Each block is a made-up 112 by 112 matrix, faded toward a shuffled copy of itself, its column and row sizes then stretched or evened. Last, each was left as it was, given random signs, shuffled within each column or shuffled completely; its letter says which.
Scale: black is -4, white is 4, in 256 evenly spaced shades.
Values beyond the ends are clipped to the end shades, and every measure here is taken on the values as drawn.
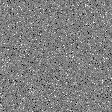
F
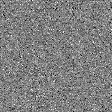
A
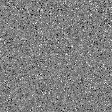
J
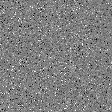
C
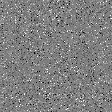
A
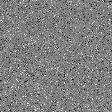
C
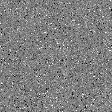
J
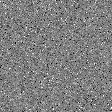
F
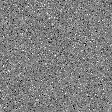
F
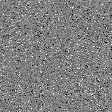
A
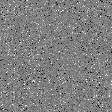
A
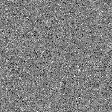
A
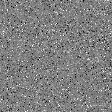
J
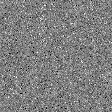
J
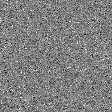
J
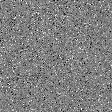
F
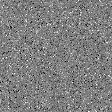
J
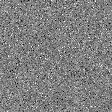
F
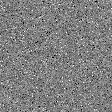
F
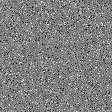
F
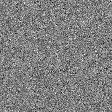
F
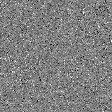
C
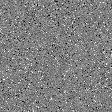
F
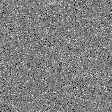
C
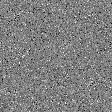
F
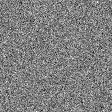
F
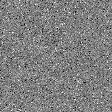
C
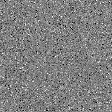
A
